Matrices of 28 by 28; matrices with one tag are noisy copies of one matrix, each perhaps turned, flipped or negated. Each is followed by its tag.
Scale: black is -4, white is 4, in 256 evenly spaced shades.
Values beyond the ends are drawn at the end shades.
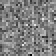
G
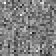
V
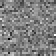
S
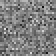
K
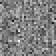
G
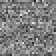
G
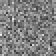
K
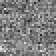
V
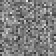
G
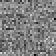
V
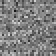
S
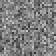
G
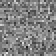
G
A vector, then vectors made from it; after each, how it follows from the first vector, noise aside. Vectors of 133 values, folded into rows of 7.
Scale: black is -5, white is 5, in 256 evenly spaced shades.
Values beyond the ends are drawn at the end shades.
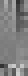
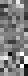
wrapped around, scaled up.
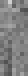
reversed, shrunk.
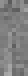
reversed, negated, shrunk.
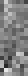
wrapped around, negated.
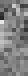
wrapped around, negated.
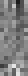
copied.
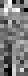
reversed, scaled up.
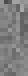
wrapped around, shrunk.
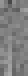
reversed, negated, shrunk.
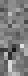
wrapped around, negated.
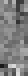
copied.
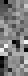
wrapped around, scaled up.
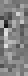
wrapped around, negated.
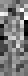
wrapped around, scaled up.
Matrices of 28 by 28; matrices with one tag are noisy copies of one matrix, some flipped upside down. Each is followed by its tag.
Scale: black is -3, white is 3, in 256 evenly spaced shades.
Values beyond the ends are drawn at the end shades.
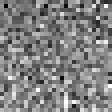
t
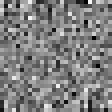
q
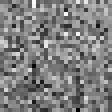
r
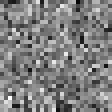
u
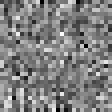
u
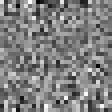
q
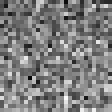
t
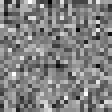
q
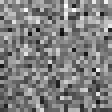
t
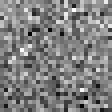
t
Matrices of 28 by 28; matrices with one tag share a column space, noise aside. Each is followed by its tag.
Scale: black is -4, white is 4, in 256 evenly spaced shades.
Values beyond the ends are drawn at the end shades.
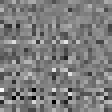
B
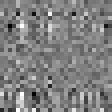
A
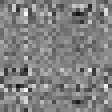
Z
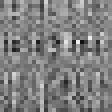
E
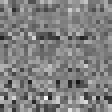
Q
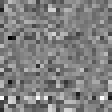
Q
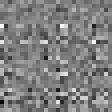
B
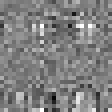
A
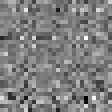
Q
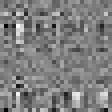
A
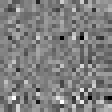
Q
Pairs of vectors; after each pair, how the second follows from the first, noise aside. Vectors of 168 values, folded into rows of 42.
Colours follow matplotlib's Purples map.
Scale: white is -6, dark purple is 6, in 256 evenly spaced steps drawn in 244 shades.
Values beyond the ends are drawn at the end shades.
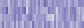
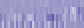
negated, partly zeroed.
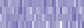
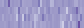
wrapped around, negated, partly zeroed.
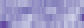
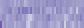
partly zeroed.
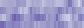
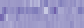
wrapped around, negated, partly zeroed.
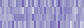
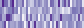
reversed, negated, scaled up.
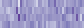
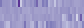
negated, partly zeroed.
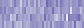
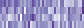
wrapped around, scaled up.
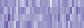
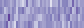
copied.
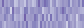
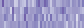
copied.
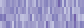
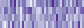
wrapped around, negated, scaled up.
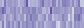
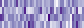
wrapped around, scaled up.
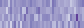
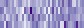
wrapped around, scaled up.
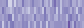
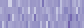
partly zeroed.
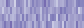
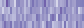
copied.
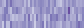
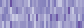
copied.
